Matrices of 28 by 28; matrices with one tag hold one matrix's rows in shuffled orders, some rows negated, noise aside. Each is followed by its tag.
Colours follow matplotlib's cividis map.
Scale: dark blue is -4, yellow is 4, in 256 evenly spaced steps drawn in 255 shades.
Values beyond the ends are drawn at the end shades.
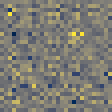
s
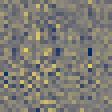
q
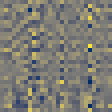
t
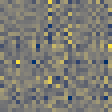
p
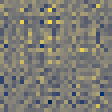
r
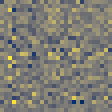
s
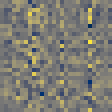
t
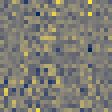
q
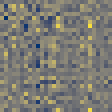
q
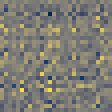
r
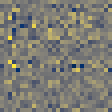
s
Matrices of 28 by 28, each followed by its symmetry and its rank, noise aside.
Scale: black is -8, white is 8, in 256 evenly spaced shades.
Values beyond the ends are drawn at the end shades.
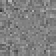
antisymmetric, rank six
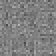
antisymmetric, rank six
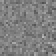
no symmetry, rank seven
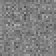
antisymmetric, rank six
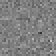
no symmetry, rank six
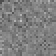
symmetric, rank eight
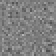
no symmetry, rank seven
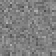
antisymmetric, rank six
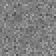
symmetric, rank eight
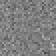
antisymmetric, rank six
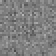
no symmetry, rank eight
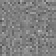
antisymmetric, rank six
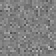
no symmetry, rank seven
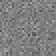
symmetric, rank six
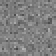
no symmetry, rank six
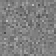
antisymmetric, rank eight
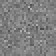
no symmetry, rank seven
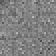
symmetric, rank seven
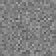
antisymmetric, rank eight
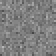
no symmetry, rank six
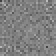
symmetric, rank eight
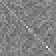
symmetric, rank six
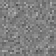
symmetric, rank seven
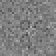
symmetric, rank seven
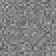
symmetric, rank seven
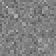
symmetric, rank seven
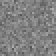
no symmetry, rank eight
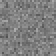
no symmetry, rank seven
